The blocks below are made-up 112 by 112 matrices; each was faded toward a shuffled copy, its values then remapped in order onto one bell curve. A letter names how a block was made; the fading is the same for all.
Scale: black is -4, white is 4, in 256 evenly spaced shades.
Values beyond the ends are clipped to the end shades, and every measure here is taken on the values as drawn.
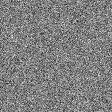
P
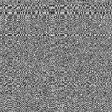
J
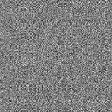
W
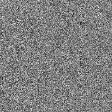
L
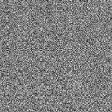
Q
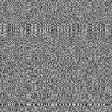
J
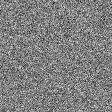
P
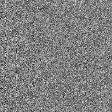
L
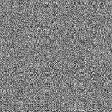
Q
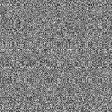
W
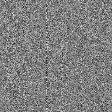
L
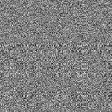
W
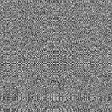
J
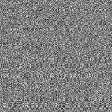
W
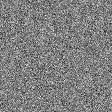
P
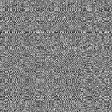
J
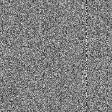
L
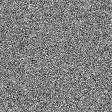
P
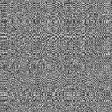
J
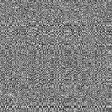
J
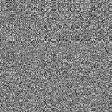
W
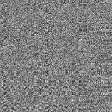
Q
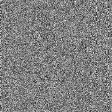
L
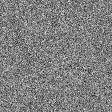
P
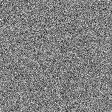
P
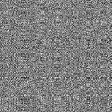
W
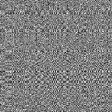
J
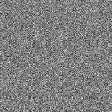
Q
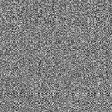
W
